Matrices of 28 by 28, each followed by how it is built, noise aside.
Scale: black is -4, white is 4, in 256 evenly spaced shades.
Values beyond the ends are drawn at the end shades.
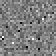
sparse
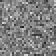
noise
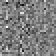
uneven columns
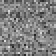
blocks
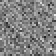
Toeplitz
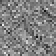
Toeplitz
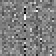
uneven columns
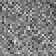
Toeplitz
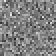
noise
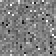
sparse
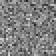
noise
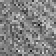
Toeplitz
